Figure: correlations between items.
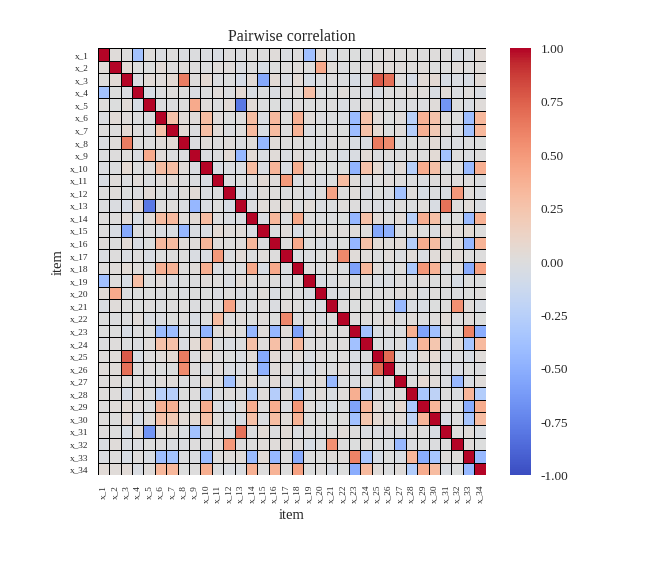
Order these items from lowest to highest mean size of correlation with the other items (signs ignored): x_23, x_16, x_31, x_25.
x_31, x_25, x_16, x_23
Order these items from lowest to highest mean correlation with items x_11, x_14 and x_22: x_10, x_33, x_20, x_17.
x_33, x_20, x_10, x_17
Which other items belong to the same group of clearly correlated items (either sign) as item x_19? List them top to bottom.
x_1, x_4
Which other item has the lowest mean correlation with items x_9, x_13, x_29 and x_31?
x_5
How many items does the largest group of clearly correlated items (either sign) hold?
13
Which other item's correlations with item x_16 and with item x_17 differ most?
x_22
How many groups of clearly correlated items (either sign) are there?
7
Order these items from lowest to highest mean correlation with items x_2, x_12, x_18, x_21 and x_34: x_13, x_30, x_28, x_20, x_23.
x_23, x_28, x_13, x_20, x_30
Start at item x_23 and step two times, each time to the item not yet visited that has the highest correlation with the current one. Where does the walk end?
x_28
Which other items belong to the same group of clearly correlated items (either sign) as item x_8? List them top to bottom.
x_3, x_15, x_25, x_26
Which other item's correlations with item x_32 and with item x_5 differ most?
x_13
